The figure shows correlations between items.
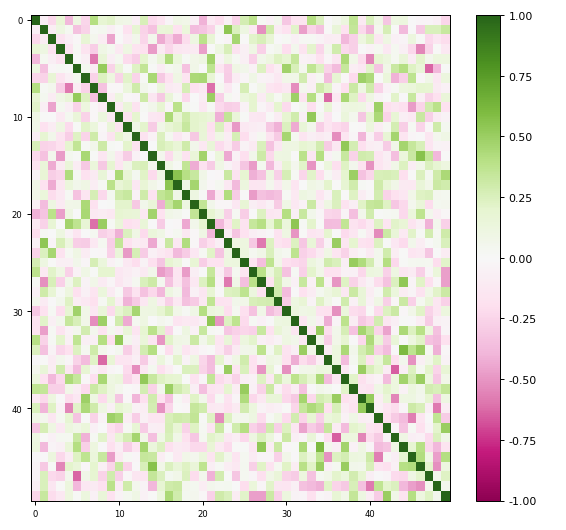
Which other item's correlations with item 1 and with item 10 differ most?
33
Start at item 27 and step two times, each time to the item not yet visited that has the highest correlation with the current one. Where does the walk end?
34
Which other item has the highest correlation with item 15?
18
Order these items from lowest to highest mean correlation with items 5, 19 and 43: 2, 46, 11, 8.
2, 46, 11, 8
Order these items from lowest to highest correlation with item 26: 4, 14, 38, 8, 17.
4, 17, 38, 14, 8
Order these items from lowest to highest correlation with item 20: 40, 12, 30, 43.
43, 12, 40, 30
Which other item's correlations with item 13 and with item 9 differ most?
45
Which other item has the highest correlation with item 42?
49
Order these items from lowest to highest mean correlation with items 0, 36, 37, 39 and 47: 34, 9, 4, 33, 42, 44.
42, 4, 33, 44, 9, 34
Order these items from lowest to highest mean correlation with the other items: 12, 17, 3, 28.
3, 12, 28, 17
